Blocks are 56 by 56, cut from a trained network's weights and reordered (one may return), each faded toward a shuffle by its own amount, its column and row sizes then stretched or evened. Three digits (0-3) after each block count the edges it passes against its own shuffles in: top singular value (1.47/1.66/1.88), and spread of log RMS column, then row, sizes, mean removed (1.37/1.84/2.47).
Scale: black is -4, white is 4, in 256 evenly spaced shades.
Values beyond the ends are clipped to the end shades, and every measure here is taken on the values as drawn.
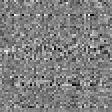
3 0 3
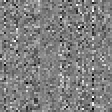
1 3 0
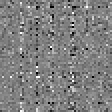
1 3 2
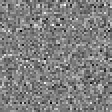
0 0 2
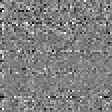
0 1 3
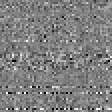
2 1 3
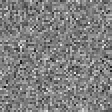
1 0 1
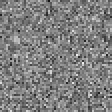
0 1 1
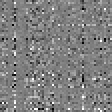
1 3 3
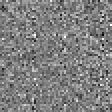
0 2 1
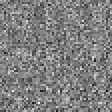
1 0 1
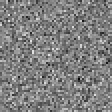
0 0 0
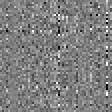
3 3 1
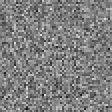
2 1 0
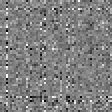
3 3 2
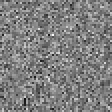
1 1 0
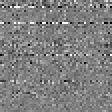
3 1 3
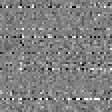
3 1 3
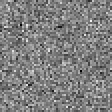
0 0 0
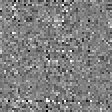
0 2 2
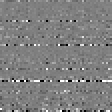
3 0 3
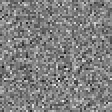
0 0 1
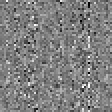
0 3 0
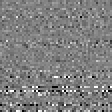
3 0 3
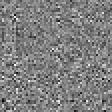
2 2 1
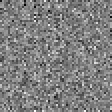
0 2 0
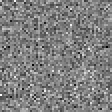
0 0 1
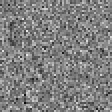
1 0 0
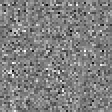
0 2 2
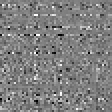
0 2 3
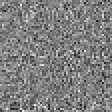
2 1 1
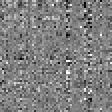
2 3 2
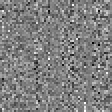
2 3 0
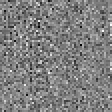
1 2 0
